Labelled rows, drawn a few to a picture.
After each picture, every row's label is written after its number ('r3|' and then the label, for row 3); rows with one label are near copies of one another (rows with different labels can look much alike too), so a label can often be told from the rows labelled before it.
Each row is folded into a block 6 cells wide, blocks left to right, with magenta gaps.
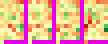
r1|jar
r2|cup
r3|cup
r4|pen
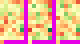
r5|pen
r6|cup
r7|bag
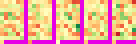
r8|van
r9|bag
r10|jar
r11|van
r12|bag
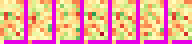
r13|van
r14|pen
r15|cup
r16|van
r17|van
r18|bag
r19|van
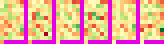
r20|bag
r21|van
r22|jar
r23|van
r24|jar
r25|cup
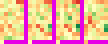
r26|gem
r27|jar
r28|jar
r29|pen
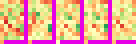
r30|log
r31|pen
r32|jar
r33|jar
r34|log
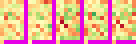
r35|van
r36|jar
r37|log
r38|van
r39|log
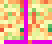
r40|cup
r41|pen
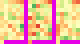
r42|jar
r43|bag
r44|gem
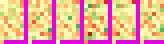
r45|log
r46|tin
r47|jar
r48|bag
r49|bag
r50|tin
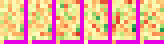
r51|tin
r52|tin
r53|bag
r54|jar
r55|pen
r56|tin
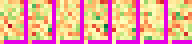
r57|log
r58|bag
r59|tin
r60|jar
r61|cup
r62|gem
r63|van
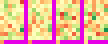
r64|bag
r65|pen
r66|van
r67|tin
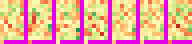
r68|log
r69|pen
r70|cup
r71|van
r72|tin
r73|tin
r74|log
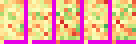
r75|jar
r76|van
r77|log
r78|jar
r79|log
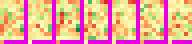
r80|pen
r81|jar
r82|pen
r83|gem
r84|gem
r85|bag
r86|van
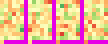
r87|tin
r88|gem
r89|bag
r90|log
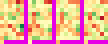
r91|jar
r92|gem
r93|pen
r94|van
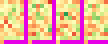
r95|log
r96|bag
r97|van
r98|bag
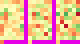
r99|pen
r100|van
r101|log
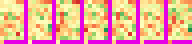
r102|van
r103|jar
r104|gem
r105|cup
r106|van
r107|van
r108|pen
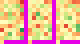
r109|cup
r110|van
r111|jar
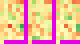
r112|jar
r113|gem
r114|jar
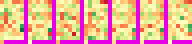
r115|pen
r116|cup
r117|van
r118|gem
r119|cup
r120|cup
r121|jar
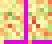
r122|van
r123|log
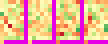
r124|log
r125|tin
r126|bag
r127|pen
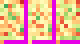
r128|bag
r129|tin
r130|log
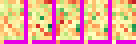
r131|log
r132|jar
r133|pen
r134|tin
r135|jar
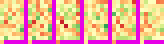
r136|tin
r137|tin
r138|log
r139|jar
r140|log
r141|gem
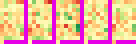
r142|gem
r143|gem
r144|jar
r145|tin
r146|pen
